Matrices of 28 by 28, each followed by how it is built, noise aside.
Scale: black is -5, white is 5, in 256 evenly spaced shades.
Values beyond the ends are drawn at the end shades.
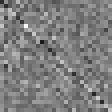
diagonal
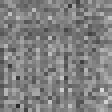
blocks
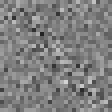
banded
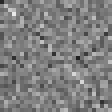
diagonal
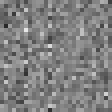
uneven columns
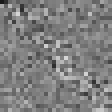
banded
